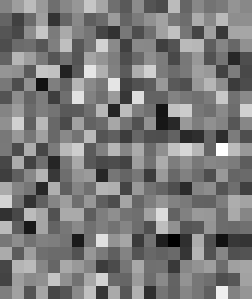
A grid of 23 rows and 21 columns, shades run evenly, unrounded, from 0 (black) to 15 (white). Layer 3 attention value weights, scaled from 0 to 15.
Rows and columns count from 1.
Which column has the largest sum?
8
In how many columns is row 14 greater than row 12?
4
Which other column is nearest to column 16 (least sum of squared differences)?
21
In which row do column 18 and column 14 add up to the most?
17
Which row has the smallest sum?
19
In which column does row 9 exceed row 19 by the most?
15
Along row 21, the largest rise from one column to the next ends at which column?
2
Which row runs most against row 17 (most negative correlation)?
9
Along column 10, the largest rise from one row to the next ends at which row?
10
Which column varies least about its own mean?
18
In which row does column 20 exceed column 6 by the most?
6
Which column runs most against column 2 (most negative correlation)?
14
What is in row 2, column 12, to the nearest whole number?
7
